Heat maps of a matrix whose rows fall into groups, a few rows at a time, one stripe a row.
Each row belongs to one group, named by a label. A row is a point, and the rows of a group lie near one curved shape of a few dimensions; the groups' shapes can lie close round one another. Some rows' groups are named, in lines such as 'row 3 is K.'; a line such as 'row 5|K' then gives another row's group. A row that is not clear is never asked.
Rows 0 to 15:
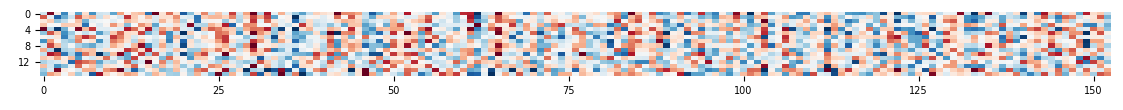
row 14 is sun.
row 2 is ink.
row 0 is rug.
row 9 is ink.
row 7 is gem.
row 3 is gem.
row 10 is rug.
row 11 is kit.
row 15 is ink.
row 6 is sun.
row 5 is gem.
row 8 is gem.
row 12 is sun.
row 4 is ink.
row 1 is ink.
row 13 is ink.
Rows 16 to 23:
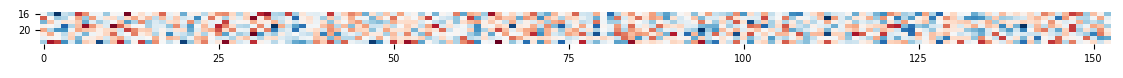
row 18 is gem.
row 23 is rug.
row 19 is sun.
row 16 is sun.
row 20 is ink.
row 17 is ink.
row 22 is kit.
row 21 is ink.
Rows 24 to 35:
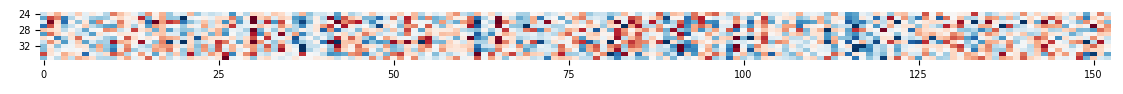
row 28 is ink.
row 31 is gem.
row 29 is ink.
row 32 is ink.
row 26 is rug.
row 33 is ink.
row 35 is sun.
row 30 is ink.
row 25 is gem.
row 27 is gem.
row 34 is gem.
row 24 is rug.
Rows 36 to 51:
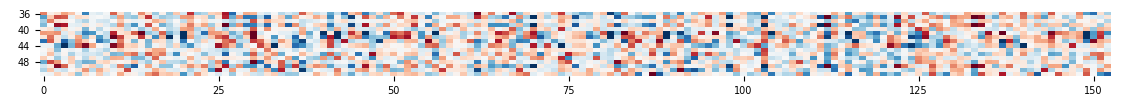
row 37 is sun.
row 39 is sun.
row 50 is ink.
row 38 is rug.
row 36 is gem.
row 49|sun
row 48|ink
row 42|gem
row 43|gem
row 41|gem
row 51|kit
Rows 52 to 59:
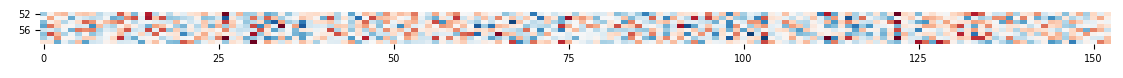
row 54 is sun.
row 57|rug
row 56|sun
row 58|sun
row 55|ink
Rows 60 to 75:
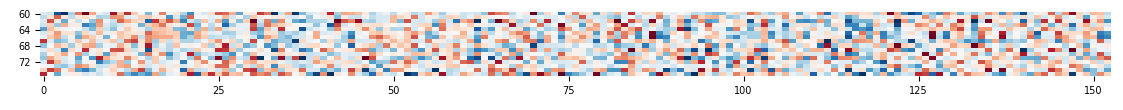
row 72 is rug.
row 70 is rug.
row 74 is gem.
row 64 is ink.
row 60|sun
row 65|kit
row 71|ink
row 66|kit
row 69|sun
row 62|rug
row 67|ink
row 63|rug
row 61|rug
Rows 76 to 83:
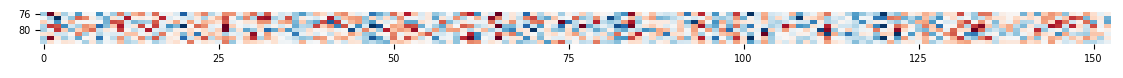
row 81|ink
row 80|sun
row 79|rug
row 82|rug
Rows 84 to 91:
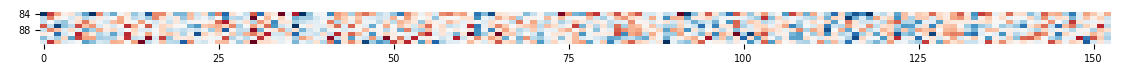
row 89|ink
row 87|ink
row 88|ink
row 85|rug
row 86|sun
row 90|sun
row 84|ink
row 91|gem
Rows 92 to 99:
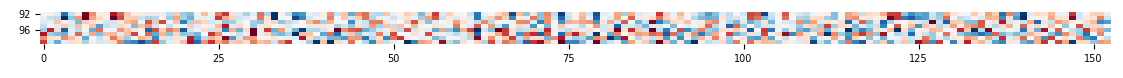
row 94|kit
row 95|sun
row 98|gem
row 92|sun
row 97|ink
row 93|sun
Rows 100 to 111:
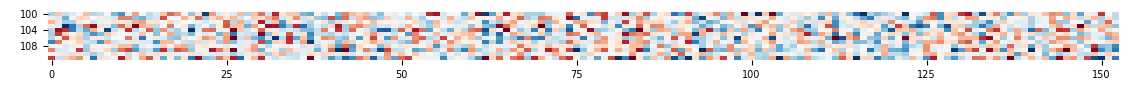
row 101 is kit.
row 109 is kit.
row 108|kit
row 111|gem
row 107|ink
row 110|kit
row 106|sun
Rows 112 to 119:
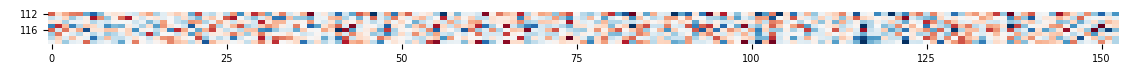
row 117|gem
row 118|rug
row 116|kit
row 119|ink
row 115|gem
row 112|gem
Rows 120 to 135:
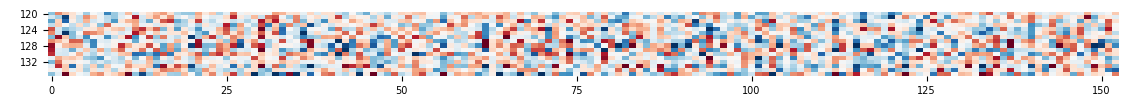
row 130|kit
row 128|gem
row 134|kit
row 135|sun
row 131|gem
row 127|gem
